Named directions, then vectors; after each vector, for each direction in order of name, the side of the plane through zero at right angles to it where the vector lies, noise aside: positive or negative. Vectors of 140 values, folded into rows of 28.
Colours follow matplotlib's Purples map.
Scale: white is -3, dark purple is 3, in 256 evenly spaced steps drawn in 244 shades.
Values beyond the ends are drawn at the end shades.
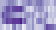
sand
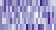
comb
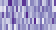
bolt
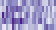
positive, negative, positive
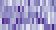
negative, negative, positive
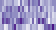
negative, negative, positive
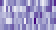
positive, negative, negative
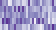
negative, negative, positive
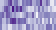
positive, positive, positive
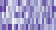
negative, positive, negative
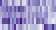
negative, negative, positive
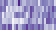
negative, positive, negative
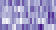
positive, positive, negative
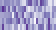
negative, positive, positive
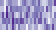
positive, negative, positive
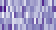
negative, positive, negative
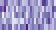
negative, positive, negative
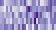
positive, negative, negative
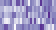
positive, positive, negative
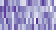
negative, positive, positive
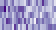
negative, positive, positive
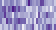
negative, positive, positive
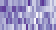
negative, positive, positive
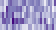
positive, negative, positive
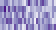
negative, positive, positive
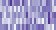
positive, positive, negative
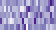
positive, negative, negative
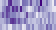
positive, positive, positive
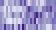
positive, negative, negative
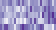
positive, positive, negative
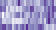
negative, positive, negative
